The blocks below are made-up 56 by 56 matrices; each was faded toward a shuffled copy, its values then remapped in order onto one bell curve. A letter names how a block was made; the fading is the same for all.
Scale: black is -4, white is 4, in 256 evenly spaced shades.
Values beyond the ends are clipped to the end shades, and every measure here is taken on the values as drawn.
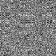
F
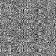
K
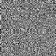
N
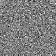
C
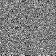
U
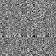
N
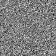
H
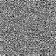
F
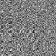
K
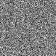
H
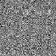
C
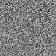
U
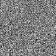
U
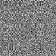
N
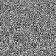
F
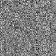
K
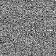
U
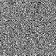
U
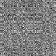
N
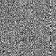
K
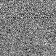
H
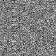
U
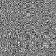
N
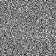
C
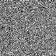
H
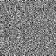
F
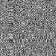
N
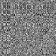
N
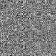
K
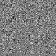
C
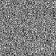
C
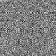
F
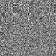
K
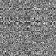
N
